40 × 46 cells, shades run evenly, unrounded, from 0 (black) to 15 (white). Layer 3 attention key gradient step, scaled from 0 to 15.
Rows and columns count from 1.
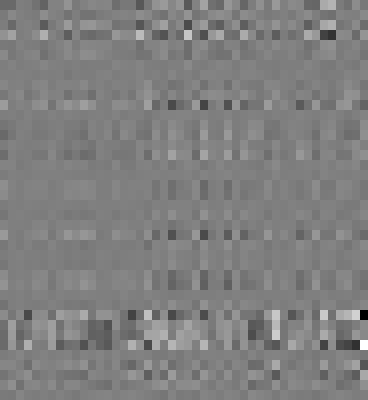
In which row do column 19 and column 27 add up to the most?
32
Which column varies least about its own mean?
36
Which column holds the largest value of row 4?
24
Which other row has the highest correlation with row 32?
37
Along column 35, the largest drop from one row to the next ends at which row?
35
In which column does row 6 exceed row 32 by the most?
46
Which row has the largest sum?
34
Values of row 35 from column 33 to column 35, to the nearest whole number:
8 6 5
